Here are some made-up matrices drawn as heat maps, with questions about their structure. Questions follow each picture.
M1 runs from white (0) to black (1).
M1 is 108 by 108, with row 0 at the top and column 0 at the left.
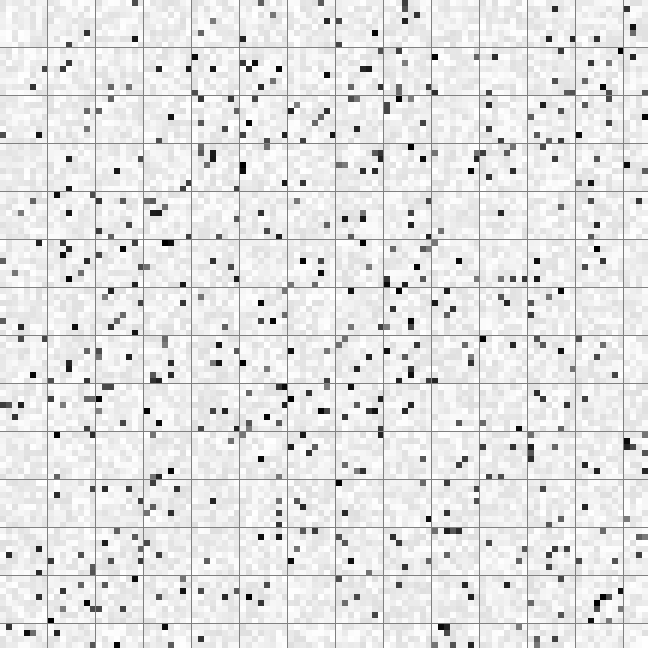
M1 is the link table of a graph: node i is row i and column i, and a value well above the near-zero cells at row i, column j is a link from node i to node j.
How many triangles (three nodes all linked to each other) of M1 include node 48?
2
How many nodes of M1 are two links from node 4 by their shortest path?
3
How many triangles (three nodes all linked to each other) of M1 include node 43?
2
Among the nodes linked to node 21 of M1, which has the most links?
node 14
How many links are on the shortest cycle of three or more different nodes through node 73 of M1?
7
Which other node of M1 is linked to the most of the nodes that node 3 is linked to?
node 68
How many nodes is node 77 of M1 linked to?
3
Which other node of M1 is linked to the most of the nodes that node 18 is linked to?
node 58
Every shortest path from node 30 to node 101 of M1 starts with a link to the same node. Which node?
node 98
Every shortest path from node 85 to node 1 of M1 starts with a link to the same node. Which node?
node 74
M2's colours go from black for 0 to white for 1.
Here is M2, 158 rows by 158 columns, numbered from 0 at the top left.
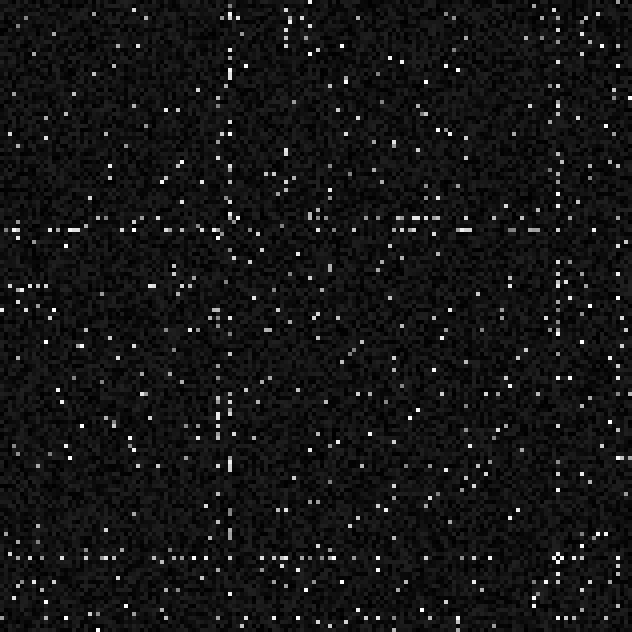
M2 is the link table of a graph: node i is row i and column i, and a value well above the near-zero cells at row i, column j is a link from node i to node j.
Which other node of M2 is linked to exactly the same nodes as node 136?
node 78
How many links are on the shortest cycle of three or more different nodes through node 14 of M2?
6
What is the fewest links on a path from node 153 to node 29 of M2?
5
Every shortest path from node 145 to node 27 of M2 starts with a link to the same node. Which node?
node 147
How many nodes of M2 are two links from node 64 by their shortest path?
7
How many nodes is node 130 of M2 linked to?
2
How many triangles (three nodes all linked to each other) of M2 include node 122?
1
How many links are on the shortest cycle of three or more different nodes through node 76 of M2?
6
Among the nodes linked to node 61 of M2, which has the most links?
node 154
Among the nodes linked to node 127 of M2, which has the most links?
node 57
